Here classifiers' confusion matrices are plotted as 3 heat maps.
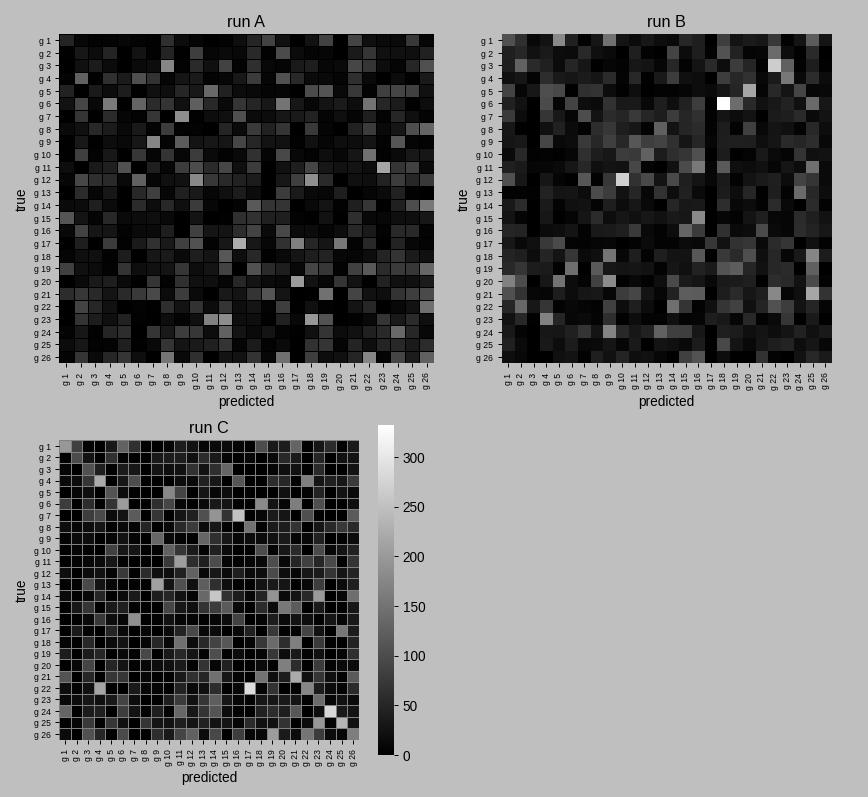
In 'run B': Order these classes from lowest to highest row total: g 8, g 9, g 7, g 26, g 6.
g 26, g 8, g 7, g 9, g 6
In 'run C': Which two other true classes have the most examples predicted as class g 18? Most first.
g 6, g 21
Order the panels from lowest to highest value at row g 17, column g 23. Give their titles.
run A, run C, run B
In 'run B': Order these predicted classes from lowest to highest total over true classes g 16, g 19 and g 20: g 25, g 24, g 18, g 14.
g 24, g 14, g 18, g 25
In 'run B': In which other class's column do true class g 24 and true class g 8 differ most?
g 9
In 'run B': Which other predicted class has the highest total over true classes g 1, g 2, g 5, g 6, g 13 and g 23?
g 18
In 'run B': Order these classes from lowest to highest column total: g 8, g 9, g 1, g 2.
g 8, g 2, g 1, g 9
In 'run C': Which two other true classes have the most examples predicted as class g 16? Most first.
g 7, g 4
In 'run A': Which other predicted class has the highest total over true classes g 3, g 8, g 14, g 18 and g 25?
g 26
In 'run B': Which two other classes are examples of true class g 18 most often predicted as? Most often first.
g 25, g 9
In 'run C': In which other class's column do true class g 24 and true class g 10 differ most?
g 1
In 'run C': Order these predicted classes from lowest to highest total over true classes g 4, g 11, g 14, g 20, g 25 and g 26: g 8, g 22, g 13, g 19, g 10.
g 8, g 10, g 13, g 22, g 19
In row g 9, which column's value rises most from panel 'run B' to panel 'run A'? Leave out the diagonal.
g 7
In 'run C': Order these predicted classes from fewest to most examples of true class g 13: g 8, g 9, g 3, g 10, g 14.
g 8, g 10, g 14, g 3, g 9
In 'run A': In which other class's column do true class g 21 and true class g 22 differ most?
g 19
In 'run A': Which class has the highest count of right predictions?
g 17
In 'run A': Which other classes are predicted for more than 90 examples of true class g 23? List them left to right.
g 11, g 12, g 18, g 19
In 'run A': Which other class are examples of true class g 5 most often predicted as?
g 11
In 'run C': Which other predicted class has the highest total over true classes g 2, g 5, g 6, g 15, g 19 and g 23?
g 10
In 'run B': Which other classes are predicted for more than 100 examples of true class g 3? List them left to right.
g 2, g 22, g 23
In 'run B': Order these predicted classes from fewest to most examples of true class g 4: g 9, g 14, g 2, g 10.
g 10, g 2, g 9, g 14
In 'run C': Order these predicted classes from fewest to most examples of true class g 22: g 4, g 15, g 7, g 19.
g 15, g 7, g 19, g 4
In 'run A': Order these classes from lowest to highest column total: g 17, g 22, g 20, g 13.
g 20, g 17, g 13, g 22
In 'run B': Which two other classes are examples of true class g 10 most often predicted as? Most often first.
g 12, g 16
